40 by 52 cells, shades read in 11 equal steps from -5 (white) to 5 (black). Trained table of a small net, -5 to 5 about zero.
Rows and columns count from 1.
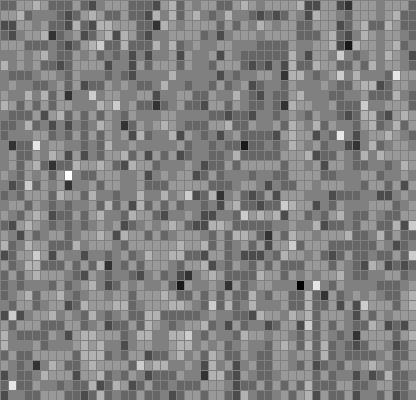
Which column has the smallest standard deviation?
25
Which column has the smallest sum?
37
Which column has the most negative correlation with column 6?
47
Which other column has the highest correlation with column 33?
35
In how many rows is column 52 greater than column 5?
15
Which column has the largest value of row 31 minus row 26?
5
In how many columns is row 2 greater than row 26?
20
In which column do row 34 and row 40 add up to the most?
45
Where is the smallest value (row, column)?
18, 9
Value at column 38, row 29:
5
